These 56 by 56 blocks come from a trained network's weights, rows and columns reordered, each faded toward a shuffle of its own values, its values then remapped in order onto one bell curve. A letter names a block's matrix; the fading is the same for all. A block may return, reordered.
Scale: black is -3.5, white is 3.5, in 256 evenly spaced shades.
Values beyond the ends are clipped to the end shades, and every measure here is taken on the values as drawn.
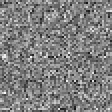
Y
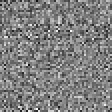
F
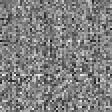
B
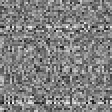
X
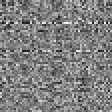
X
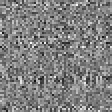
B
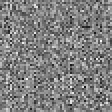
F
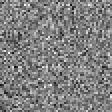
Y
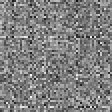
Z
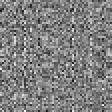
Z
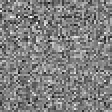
F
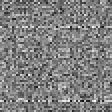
X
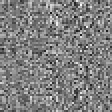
Z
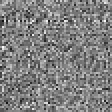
F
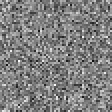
Y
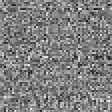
F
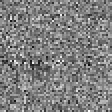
F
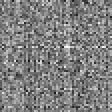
B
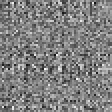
B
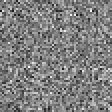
Y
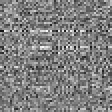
X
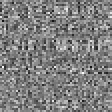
X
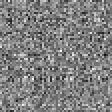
B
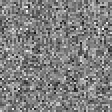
Y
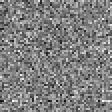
Y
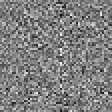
Z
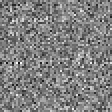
Y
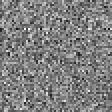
Y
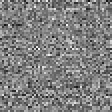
X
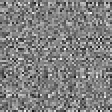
X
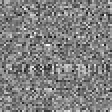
X
